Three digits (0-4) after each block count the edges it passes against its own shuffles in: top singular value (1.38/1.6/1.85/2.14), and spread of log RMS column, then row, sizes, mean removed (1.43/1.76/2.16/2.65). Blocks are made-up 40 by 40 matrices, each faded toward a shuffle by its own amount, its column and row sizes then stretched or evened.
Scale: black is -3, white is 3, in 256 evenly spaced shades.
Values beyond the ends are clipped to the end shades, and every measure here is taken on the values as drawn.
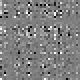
1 4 4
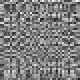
4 0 3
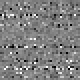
1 0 4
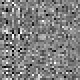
3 2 0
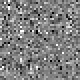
2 2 2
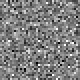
1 0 0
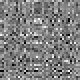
4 1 2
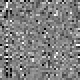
3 3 1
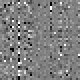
2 4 0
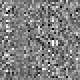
1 3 0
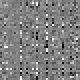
3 4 3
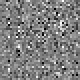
0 3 1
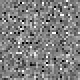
0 1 0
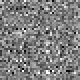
2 0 2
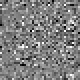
2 2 2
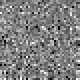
3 0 2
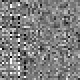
3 3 0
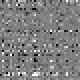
2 2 4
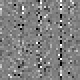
2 3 0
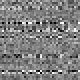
4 0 4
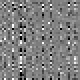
4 4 1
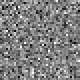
1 0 0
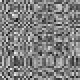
4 3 0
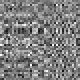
4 0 4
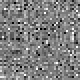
3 0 0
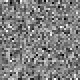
0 0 1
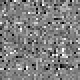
1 0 3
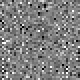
2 2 0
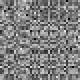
4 0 0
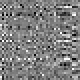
4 2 3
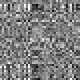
4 2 3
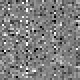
1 3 0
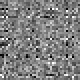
3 2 3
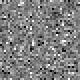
1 1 0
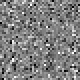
0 1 0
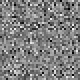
3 1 2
